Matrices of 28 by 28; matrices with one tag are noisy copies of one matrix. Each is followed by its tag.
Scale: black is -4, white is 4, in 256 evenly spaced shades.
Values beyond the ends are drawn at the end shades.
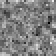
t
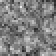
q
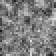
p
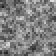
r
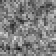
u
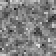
t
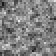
r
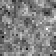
p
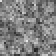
q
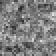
u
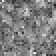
p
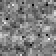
u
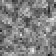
p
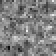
u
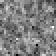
q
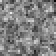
q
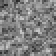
r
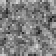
t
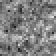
u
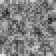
t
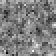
t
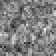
u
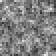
q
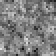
q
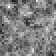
p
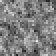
q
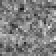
u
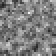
r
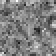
t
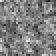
q
